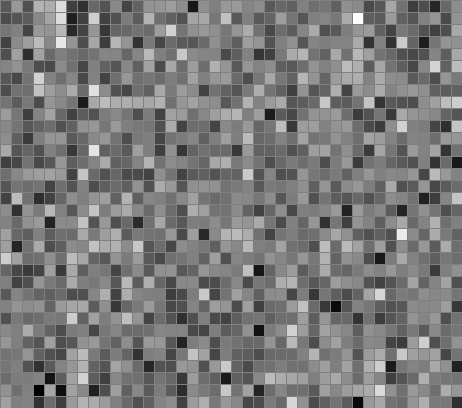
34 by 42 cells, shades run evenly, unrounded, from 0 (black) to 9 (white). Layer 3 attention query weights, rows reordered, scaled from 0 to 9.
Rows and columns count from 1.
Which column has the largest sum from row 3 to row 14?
9
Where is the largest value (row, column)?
2, 33
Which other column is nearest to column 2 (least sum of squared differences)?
28
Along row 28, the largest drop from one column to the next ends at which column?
24
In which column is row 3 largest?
16
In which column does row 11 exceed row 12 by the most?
37
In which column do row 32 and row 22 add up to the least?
21
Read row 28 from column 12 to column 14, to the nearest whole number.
4 4 4
